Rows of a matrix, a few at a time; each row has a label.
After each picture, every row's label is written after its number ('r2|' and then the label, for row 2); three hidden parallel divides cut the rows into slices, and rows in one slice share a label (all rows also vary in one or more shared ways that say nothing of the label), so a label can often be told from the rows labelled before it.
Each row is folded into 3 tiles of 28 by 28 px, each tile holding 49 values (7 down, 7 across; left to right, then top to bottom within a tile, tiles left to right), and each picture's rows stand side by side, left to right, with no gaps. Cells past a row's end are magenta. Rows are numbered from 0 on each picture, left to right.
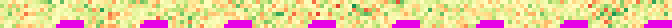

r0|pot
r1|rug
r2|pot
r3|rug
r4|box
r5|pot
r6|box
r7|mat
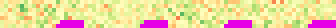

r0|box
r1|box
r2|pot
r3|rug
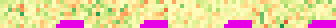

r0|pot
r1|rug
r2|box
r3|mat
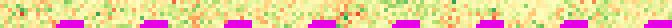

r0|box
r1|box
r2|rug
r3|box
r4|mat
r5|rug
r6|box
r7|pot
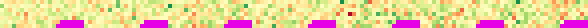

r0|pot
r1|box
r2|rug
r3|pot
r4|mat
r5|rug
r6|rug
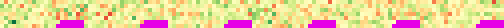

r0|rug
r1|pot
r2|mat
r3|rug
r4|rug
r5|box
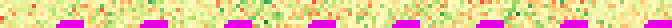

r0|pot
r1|mat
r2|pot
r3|rug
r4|box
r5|rug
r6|rug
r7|pot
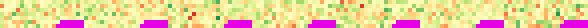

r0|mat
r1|rug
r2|rug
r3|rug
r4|pot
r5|pot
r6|rug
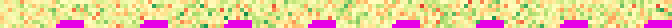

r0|pot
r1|rug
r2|mat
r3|pot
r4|rug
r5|mat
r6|mat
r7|pot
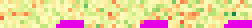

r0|box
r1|rug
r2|mat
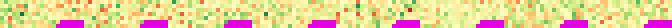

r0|rug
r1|mat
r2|mat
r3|box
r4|box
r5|box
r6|pot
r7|box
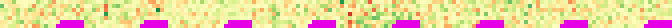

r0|rug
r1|pot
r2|box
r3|box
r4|mat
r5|box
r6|pot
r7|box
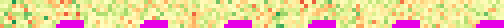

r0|rug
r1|box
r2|pot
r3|mat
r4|rug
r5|box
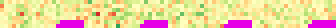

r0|mat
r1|mat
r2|box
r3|box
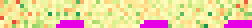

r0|mat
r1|pot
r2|box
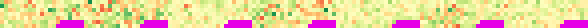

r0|rug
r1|mat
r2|pot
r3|rug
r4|box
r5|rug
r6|box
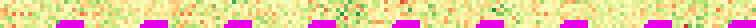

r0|mat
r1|box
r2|mat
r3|box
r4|rug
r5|pot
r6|rug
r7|box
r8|mat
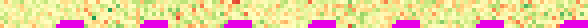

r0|pot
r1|mat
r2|rug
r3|box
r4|box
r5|pot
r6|mat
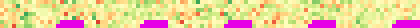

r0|mat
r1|mat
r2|mat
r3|box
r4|box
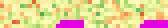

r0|mat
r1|rug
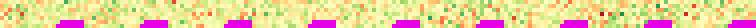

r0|mat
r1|mat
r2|rug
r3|pot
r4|box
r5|mat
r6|rug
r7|mat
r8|pot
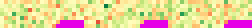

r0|pot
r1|box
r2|rug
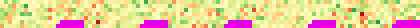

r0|pot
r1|mat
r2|rug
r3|box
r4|rug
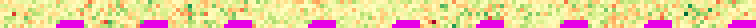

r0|box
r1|mat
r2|mat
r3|pot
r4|box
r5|mat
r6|box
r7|rug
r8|box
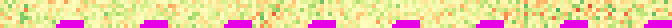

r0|pot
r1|box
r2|box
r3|mat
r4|box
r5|box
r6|box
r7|mat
